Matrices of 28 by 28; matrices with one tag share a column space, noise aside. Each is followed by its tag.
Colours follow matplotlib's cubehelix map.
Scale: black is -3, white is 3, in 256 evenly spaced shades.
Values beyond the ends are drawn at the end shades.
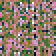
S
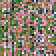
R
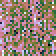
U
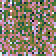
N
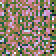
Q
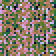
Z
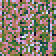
R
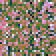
S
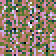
Z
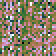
S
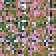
Q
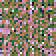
Z
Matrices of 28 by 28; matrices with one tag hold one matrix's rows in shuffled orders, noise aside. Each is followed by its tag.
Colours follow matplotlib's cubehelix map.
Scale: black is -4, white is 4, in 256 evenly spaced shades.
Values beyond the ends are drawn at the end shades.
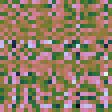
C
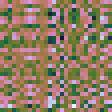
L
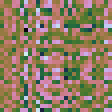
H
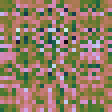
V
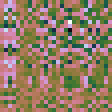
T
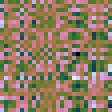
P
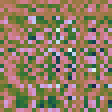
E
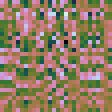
V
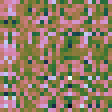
T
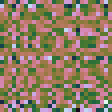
C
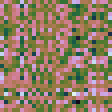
P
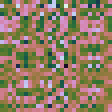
V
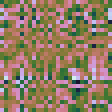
P
